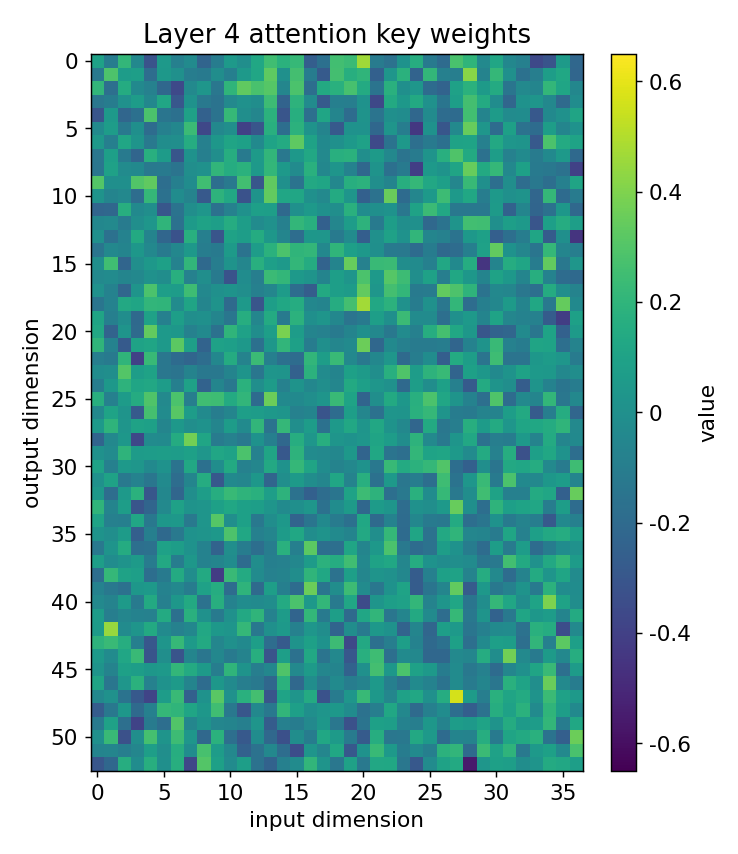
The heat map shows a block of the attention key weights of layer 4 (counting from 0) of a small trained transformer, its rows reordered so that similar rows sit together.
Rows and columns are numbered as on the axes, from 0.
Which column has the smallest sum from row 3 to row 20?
33
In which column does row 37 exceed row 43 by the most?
19
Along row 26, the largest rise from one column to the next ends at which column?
4
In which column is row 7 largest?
27
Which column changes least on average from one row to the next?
13
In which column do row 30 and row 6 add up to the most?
15
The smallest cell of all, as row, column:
52, 28
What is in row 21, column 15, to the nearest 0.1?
0.1
